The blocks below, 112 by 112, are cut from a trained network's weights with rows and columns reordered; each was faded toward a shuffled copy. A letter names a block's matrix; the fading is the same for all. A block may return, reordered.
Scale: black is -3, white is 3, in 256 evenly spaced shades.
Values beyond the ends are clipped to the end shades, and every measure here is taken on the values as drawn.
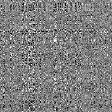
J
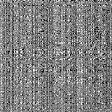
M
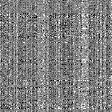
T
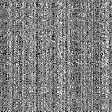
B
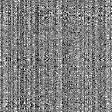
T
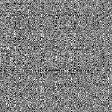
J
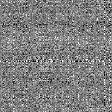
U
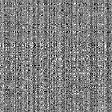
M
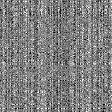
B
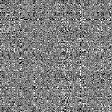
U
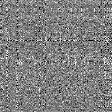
U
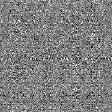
U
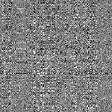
U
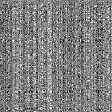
B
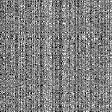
T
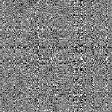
J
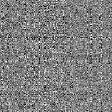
J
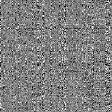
J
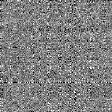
U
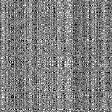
T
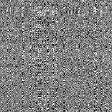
J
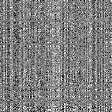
T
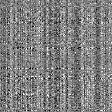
T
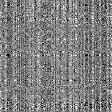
T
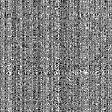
B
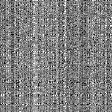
B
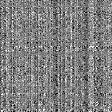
B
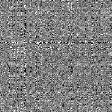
U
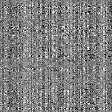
T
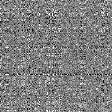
U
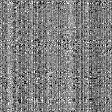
M
